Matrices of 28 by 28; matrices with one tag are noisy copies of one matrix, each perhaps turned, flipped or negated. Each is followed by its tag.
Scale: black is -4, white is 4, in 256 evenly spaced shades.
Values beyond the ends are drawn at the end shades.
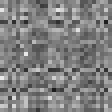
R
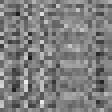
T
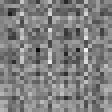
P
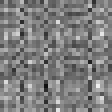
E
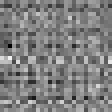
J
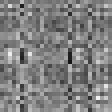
R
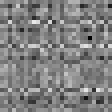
E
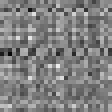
J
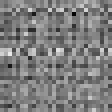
J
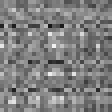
P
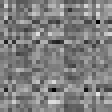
R
